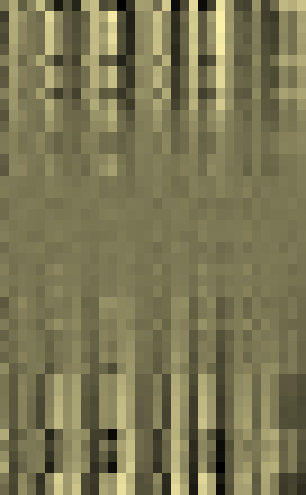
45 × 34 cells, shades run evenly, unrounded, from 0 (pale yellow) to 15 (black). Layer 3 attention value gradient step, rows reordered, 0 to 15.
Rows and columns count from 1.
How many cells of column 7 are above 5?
38
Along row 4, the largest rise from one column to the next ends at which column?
14
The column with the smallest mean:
13
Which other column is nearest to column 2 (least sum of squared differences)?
34
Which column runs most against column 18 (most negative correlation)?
31
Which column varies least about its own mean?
4
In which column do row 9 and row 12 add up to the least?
25
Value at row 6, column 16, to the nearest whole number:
6
